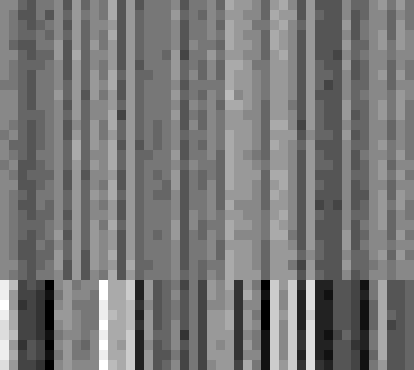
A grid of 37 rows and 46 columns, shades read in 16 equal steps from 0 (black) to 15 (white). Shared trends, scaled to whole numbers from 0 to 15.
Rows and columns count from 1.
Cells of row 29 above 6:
25
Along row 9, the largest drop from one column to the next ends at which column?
14
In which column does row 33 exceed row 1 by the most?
12
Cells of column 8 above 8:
8
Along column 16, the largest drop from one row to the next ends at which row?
29
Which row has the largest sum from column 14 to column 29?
11
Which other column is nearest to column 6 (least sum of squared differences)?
30
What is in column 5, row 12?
6
